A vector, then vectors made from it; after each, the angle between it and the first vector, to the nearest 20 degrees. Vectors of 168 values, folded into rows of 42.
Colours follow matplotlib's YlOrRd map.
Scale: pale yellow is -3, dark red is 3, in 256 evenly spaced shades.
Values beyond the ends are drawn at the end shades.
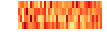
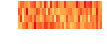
40 degrees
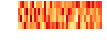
40 degrees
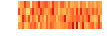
120 degrees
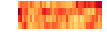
60 degrees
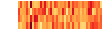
60 degrees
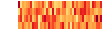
80 degrees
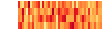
140 degrees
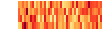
40 degrees
